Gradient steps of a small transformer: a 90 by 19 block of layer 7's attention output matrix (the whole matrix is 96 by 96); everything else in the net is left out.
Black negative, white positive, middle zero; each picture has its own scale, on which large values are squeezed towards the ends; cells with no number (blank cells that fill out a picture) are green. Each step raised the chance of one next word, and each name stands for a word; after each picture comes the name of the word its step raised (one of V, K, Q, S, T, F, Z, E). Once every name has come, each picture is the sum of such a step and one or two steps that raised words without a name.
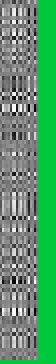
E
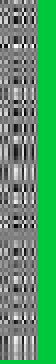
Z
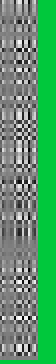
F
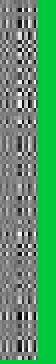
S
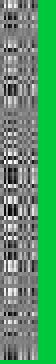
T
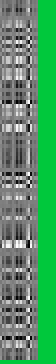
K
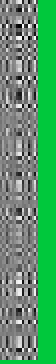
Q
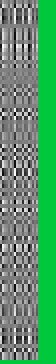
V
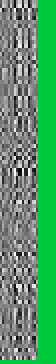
V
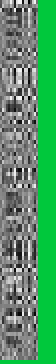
E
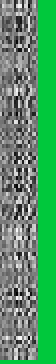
T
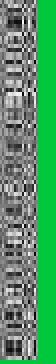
S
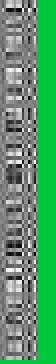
F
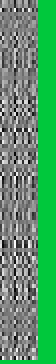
K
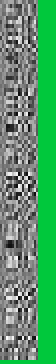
K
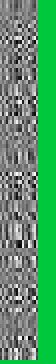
K
